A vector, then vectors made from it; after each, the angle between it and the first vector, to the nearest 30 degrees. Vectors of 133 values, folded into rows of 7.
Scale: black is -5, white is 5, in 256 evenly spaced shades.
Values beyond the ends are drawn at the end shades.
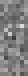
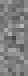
30 degrees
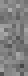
90 degrees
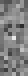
150 degrees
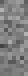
120 degrees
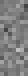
120 degrees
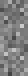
60 degrees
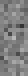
150 degrees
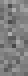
60 degrees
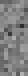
150 degrees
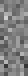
90 degrees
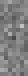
30 degrees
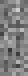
120 degrees
